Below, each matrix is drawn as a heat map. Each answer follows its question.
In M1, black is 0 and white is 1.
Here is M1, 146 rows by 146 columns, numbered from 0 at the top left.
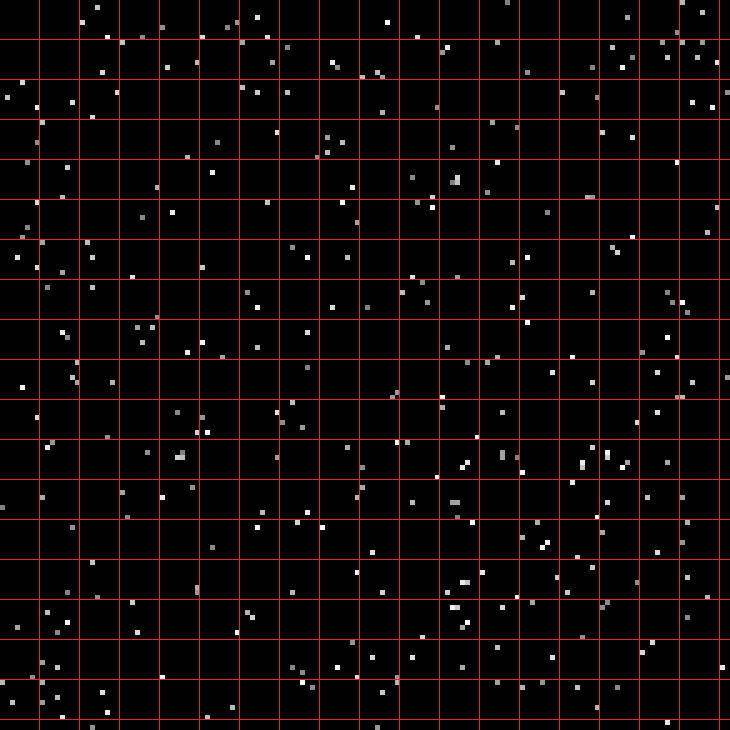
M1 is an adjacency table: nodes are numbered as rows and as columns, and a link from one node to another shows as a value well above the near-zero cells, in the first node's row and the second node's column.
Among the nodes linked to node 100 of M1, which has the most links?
node 91
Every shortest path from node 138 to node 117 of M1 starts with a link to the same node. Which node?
node 76
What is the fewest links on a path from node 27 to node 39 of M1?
6
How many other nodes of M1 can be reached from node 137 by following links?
9
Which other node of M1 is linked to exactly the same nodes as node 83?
node 53
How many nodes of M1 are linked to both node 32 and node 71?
2
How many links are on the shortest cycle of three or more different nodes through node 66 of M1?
8
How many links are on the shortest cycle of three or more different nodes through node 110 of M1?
3
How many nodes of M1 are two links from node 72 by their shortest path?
5
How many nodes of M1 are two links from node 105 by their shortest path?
6
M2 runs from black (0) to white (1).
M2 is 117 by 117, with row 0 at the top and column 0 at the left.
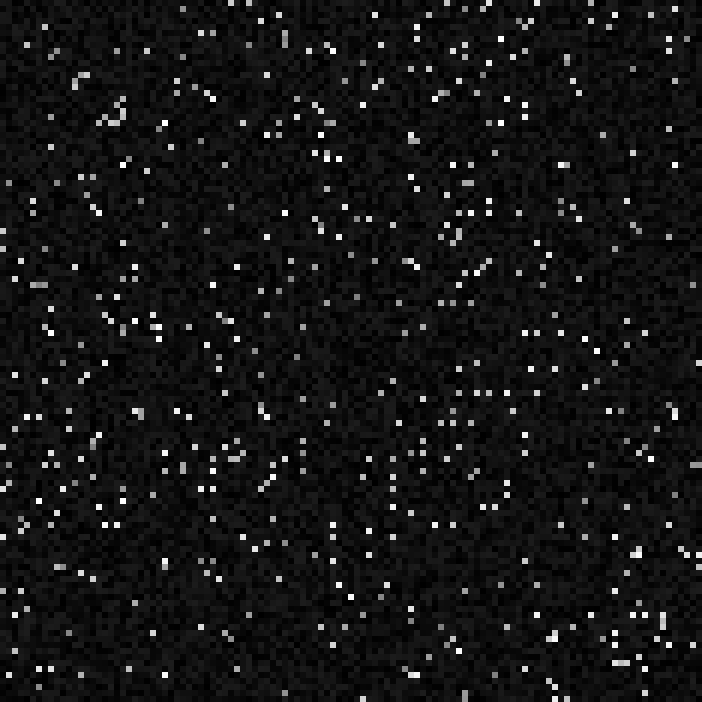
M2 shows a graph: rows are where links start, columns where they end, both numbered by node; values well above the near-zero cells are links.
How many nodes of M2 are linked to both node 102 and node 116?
1
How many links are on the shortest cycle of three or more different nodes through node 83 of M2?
5
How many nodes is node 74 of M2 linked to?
6
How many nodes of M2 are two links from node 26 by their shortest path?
9
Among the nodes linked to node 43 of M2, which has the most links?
node 68
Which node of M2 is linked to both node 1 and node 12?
node 80
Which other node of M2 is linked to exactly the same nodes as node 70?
node 50
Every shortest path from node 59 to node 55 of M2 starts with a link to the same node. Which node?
node 49
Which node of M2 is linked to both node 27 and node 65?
node 37
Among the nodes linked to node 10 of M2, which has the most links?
node 81
